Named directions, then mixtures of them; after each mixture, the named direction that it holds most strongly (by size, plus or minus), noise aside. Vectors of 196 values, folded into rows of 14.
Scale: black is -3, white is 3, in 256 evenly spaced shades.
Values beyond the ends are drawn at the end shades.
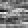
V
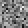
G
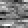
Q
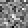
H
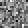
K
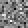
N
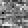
Q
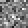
H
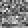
G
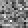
N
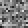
K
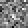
H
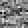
V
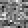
N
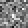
H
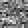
V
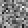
G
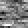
Q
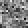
G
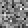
G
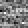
V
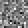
N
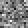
N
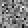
G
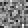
K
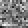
G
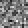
K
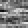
V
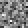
N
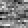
Q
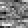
Q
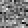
G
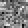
K
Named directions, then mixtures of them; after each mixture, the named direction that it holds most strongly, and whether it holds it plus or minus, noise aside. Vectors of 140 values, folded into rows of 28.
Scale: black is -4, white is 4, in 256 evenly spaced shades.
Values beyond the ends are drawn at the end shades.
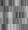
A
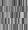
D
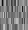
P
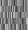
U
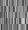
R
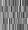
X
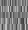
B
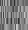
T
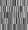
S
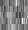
A, plus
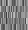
U, plus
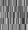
R, minus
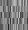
D, minus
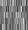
B, minus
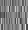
B, plus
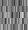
D, plus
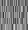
S, minus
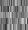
B, minus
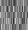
R, minus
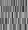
B, minus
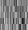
R, minus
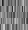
P, plus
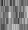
A, plus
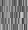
D, plus
